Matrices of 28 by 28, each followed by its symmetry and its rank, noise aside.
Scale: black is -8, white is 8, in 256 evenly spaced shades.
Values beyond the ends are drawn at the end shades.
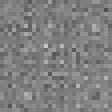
symmetric, rank five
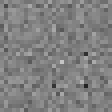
symmetric, rank five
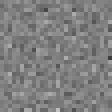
antisymmetric, rank four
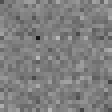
symmetric, rank four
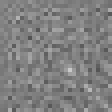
symmetric, rank five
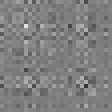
symmetric, rank three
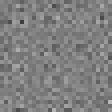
no symmetry, rank four
